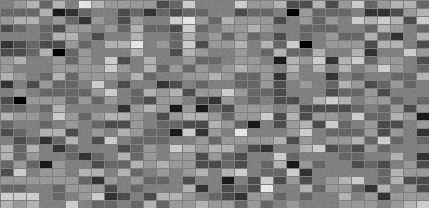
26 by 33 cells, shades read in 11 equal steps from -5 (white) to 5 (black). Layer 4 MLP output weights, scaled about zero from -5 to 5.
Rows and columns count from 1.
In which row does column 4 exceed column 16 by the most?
18
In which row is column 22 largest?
8
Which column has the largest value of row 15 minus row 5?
33
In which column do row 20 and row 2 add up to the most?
23
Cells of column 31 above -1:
11
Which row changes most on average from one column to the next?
6
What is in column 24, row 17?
-3
